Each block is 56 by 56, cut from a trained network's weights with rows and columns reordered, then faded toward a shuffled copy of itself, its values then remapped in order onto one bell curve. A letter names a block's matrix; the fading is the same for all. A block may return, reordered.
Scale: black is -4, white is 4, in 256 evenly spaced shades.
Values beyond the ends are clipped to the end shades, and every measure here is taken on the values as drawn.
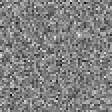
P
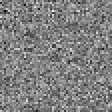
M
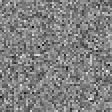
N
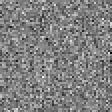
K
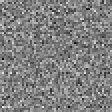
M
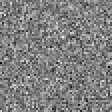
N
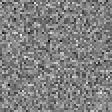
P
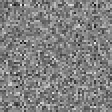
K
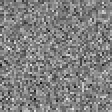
N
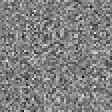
K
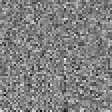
K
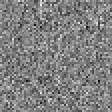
M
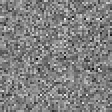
M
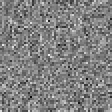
P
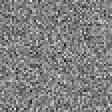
K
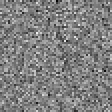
P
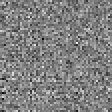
K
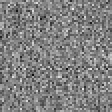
P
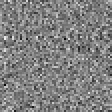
M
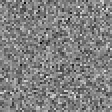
N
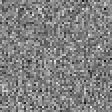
P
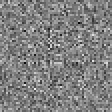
K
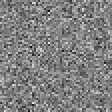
P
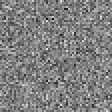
P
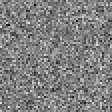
N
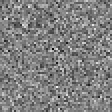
P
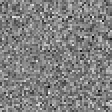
P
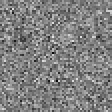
M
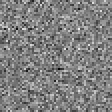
M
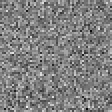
M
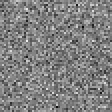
M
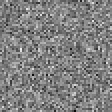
P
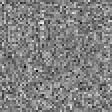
M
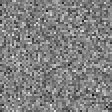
N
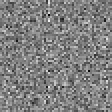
M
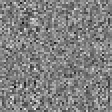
M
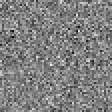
N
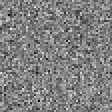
N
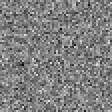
N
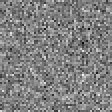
P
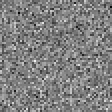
N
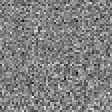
P
